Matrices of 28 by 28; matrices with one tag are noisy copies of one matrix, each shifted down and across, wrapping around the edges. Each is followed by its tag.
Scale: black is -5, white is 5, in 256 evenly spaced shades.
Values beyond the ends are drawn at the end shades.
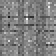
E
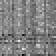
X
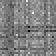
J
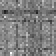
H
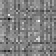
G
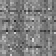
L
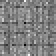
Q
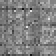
L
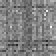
J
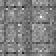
L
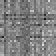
J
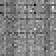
E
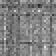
H
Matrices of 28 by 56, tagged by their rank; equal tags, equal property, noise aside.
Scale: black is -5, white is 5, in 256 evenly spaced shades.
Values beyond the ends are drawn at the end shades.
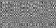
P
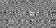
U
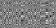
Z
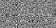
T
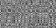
P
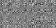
T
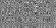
T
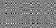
Z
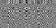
U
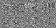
T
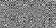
P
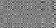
Z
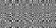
Z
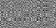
P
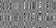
Z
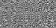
T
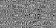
T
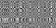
Z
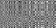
Z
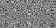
T
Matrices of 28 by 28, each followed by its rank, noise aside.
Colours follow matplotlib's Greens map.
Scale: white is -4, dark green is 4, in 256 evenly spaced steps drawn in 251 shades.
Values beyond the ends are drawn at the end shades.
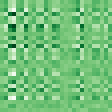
one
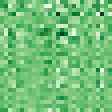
three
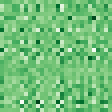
three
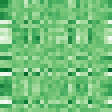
one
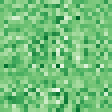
four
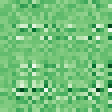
two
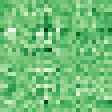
four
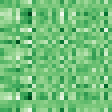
two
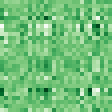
two
